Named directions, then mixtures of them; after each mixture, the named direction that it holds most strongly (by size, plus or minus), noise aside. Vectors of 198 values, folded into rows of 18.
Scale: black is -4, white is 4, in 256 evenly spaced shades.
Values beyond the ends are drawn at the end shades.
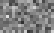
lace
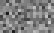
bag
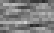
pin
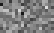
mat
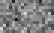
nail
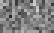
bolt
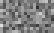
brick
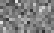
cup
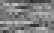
pin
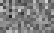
mat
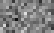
nail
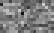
mat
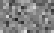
lace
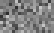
cup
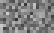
brick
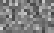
bolt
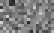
cup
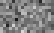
nail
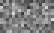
mat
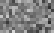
lace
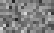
nail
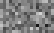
brick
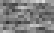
pin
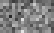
bolt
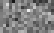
nail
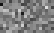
mat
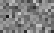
lace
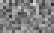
bolt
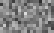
nail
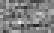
pin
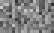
bolt
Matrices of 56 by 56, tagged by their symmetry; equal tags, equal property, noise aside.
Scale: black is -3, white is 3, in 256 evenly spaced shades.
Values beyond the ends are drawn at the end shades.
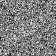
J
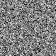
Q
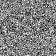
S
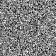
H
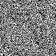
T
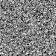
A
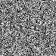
J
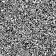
T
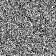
A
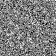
T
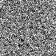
A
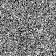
A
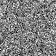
Q
